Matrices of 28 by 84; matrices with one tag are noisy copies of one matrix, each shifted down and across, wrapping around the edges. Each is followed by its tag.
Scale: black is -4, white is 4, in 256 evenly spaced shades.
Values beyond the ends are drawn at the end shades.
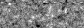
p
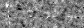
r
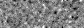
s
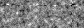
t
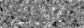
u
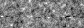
t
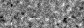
u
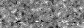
t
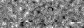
u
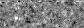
r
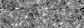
t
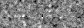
s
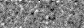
s
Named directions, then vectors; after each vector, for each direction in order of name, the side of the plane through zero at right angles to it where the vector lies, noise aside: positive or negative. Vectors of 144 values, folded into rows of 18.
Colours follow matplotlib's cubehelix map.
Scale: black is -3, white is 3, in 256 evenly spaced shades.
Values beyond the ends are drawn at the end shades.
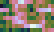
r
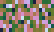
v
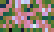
positive, positive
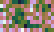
negative, negative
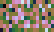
positive, positive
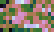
positive, positive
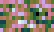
positive, negative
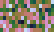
negative, positive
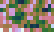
negative, negative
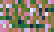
negative, positive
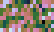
negative, negative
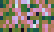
positive, positive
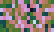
positive, negative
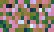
positive, negative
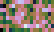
positive, positive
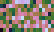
positive, positive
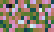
positive, negative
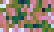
negative, negative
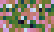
negative, positive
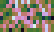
positive, positive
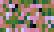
negative, positive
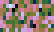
negative, positive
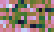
negative, positive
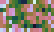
negative, negative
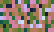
positive, negative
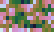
negative, negative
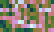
positive, negative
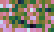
negative, positive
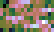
positive, positive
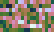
positive, negative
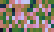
positive, positive
